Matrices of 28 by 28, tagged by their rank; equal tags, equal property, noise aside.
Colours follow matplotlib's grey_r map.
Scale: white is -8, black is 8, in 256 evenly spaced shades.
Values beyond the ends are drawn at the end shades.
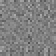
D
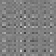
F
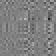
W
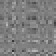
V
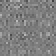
D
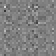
D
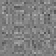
V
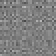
W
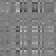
F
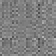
V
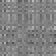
W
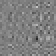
V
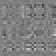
V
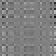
F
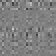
W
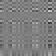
F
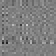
W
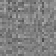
D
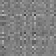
V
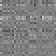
V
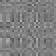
W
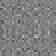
D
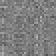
D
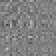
V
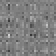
V
